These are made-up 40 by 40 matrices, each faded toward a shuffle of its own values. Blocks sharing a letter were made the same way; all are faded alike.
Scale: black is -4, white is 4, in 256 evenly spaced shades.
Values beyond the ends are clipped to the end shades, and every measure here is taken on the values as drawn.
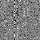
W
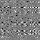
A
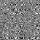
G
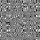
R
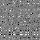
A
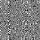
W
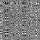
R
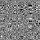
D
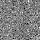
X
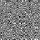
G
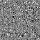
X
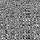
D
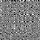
G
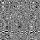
G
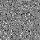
X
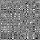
R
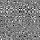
A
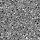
X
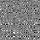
A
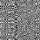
D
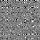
A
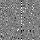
W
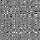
R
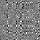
R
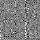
W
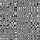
R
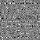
A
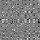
R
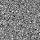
X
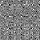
G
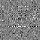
G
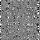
W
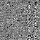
W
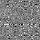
A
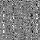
W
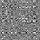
D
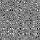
G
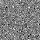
X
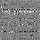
A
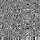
D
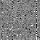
W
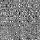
G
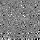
A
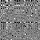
D
